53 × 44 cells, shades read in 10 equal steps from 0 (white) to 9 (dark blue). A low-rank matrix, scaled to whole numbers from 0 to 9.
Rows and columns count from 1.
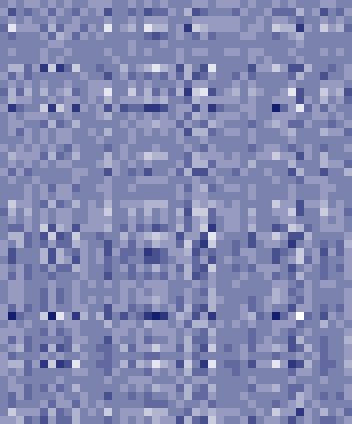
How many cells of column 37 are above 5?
20
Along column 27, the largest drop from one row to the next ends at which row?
30
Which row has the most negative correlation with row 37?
29
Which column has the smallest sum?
27
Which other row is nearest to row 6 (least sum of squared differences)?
8
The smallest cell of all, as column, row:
38, 40
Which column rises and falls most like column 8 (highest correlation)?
6
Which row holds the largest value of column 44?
12
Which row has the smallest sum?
4
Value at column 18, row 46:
3
